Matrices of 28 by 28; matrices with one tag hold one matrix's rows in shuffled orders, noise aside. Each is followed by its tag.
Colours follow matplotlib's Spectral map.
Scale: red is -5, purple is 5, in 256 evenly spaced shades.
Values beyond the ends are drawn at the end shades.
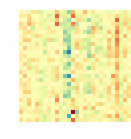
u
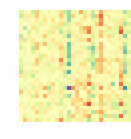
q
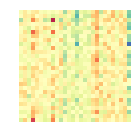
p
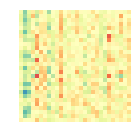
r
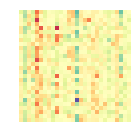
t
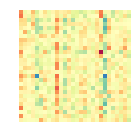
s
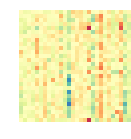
q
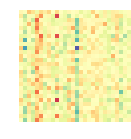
t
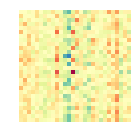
u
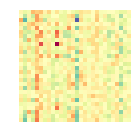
t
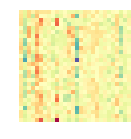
t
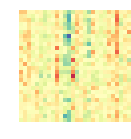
u
